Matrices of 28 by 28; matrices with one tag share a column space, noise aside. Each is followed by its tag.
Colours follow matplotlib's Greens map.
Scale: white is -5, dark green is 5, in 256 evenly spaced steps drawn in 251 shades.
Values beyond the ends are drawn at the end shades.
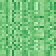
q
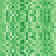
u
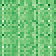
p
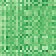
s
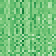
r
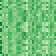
u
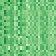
s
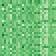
p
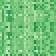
u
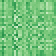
q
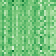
s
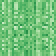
q
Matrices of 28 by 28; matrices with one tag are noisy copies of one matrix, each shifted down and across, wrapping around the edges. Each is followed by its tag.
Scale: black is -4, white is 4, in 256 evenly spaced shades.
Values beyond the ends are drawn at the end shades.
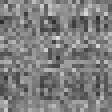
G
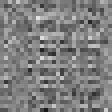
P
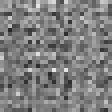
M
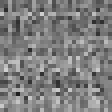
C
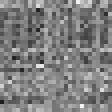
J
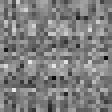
C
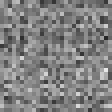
M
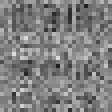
G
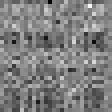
G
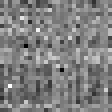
J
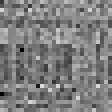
J
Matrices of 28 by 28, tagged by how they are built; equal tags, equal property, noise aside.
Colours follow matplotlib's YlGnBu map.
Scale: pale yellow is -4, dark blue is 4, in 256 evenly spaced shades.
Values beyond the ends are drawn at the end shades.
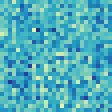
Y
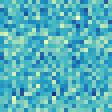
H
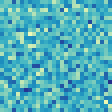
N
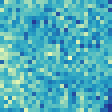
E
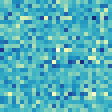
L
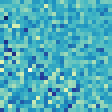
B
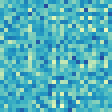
Y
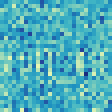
Y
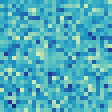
N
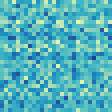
H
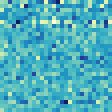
L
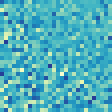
B
